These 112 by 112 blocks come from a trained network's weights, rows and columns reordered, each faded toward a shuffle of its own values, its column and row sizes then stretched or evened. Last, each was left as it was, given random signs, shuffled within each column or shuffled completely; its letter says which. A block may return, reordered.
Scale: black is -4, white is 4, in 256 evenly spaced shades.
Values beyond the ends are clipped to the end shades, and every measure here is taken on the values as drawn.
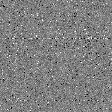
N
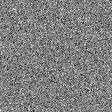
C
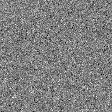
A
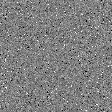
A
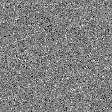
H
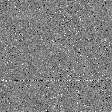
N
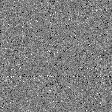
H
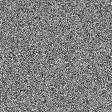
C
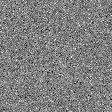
C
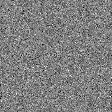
H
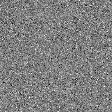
H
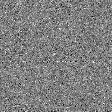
H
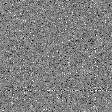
H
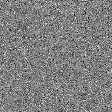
N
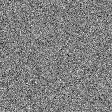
C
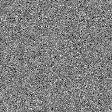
H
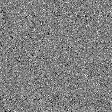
H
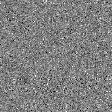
N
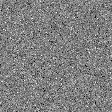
A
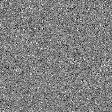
H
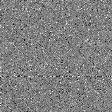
H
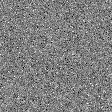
C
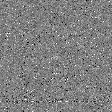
H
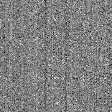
N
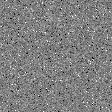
A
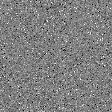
A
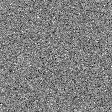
C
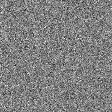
H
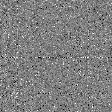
H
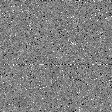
H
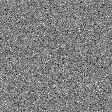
C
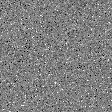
C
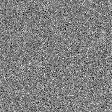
H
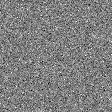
C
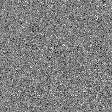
H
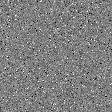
C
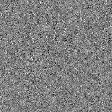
N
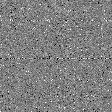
N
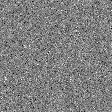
C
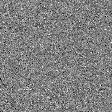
H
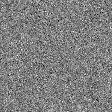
A
